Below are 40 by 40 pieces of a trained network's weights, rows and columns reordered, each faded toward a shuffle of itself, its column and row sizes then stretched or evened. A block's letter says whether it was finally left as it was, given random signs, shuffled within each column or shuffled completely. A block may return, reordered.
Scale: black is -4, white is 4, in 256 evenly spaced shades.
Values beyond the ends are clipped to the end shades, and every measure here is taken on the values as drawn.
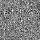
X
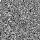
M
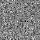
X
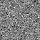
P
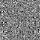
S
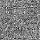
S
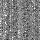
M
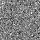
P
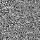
X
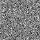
M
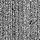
M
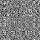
S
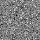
M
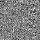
X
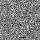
X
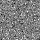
P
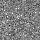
P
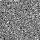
P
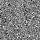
P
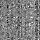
S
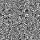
S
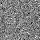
P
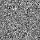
X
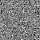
M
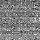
S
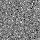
P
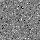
P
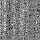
S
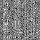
S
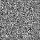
M
